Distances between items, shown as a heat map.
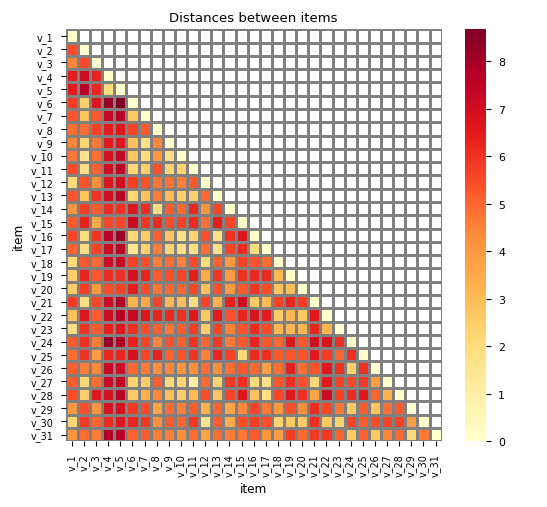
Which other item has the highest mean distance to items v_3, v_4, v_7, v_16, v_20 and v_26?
v_5
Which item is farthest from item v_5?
v_6
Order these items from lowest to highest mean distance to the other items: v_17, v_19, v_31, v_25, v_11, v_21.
v_17, v_11, v_31, v_21, v_19, v_25
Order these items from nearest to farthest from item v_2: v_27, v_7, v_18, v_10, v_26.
v_10, v_27, v_7, v_26, v_18
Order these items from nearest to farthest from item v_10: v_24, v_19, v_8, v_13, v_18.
v_13, v_8, v_18, v_24, v_19
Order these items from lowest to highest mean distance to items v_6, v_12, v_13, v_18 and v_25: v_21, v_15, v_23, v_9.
v_9, v_23, v_21, v_15
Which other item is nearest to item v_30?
v_12
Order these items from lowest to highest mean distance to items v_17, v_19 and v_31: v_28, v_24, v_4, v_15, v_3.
v_28, v_24, v_3, v_15, v_4
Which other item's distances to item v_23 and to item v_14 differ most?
v_8
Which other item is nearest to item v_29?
v_31
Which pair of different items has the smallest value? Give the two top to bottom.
v_11, v_27
